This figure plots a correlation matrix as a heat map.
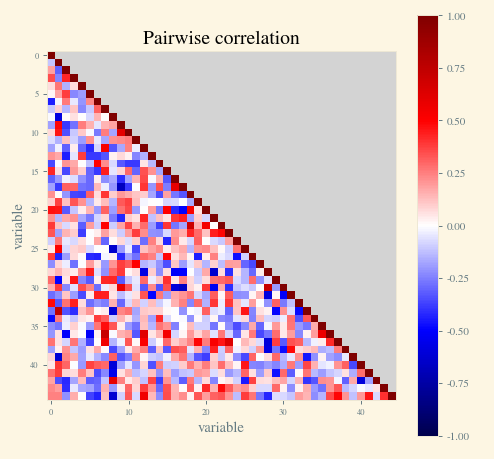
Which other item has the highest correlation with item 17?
16
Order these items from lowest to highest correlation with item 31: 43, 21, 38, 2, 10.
43, 10, 2, 21, 38
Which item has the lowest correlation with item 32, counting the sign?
33
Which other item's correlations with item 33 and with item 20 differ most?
0
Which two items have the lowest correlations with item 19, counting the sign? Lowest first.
26, 39
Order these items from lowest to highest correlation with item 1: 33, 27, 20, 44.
27, 44, 20, 33
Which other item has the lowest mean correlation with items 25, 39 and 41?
8
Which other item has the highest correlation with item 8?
42
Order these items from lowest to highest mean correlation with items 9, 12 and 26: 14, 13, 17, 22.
14, 17, 13, 22
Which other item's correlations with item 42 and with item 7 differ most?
40
